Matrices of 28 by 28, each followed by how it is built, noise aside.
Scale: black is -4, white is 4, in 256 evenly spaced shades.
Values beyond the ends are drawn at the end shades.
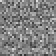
repeating columns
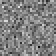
noise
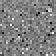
sparse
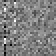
uneven columns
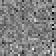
uneven columns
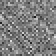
Toeplitz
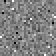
sparse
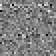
uneven rows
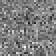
uneven rows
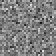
noise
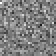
noise
